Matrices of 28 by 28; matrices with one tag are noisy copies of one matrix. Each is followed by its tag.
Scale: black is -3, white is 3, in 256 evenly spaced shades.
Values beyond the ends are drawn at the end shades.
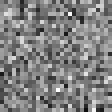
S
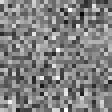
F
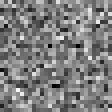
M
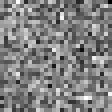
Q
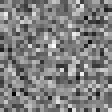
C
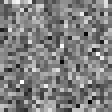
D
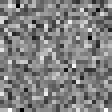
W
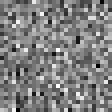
F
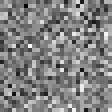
C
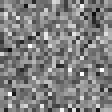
C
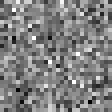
D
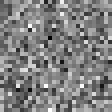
D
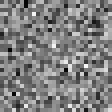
C
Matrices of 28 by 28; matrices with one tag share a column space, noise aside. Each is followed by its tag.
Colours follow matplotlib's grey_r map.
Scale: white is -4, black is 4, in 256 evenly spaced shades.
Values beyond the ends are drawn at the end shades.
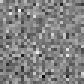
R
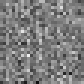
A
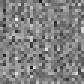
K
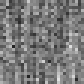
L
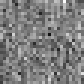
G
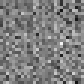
A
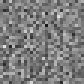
R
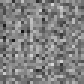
K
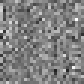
K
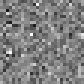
R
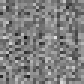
A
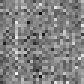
A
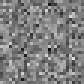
R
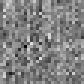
G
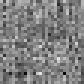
G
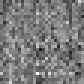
G
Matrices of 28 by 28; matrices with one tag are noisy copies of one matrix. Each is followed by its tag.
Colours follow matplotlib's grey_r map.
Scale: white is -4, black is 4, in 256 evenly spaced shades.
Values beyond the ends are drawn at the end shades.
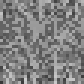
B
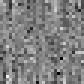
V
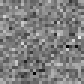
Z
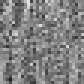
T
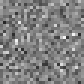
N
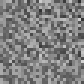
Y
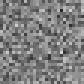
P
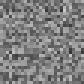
P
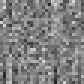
V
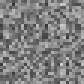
N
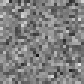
Z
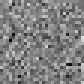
N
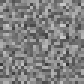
N
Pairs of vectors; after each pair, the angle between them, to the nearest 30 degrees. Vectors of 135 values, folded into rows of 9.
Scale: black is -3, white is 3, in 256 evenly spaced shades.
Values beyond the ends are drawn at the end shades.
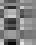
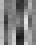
90 degrees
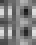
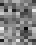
60 degrees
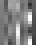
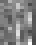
30 degrees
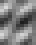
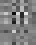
90 degrees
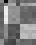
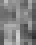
120 degrees
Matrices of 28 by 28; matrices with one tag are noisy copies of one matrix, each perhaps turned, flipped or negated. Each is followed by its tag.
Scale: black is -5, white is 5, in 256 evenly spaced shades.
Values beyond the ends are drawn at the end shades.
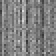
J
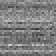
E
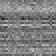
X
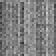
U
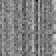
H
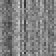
X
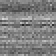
X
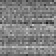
U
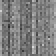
U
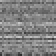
H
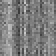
X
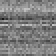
X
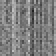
J
